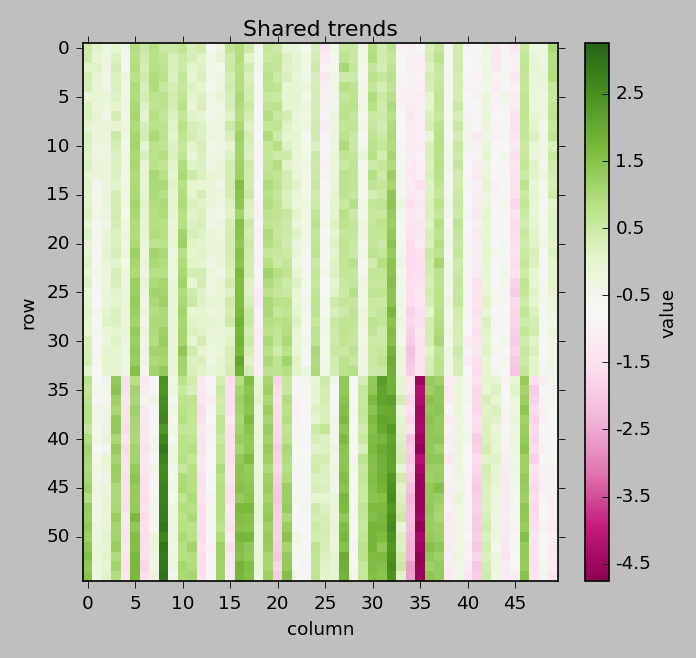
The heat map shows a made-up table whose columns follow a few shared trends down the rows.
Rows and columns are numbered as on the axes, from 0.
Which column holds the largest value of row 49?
8
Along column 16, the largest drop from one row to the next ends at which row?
34
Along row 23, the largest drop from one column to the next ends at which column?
33
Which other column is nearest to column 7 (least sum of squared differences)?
28
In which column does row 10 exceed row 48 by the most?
35
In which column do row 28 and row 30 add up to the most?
16
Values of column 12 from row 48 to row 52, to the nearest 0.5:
-1.5 -1.5 -1.5 -1.5 -1.5
